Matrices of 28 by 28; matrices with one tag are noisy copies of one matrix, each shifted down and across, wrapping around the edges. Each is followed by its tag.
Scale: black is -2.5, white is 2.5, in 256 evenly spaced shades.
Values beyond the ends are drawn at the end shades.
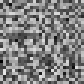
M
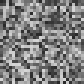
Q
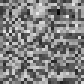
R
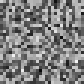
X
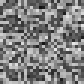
Q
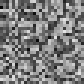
Q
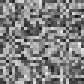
Q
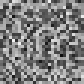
X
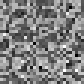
Q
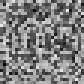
X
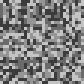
X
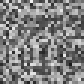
X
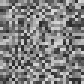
R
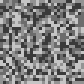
X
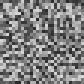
M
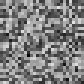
Q
